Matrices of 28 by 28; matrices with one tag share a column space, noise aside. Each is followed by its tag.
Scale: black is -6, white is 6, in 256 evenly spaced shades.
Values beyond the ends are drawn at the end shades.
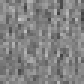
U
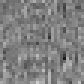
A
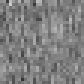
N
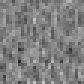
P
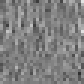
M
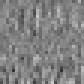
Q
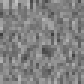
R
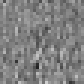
P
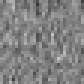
R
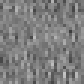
A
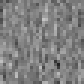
P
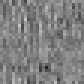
N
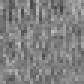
U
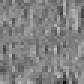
Q
